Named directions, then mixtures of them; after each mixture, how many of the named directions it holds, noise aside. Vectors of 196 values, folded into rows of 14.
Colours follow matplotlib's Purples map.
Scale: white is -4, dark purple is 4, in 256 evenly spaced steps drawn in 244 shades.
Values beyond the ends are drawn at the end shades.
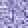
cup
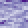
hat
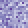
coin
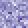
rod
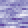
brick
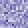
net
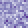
three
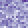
four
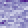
one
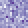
four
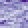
one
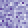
one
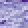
one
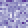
three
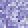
three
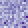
four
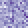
one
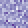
one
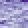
one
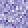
one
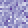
three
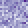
four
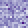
four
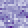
four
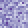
one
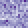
three
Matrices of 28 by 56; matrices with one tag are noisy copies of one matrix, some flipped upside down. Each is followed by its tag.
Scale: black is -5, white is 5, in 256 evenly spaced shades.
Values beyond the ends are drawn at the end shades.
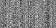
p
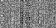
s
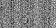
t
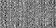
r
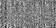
r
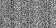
t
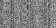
t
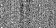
s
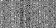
s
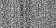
s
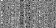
s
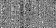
s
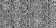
t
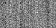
p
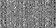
r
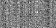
p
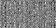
r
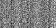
t
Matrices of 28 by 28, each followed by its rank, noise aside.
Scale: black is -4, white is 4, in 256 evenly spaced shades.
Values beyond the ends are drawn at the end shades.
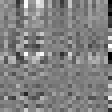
two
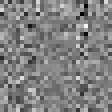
six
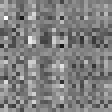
four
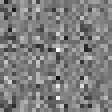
four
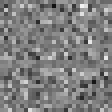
six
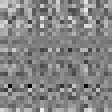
three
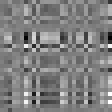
one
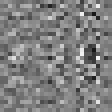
three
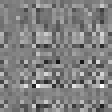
two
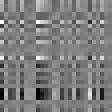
one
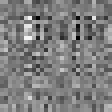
three
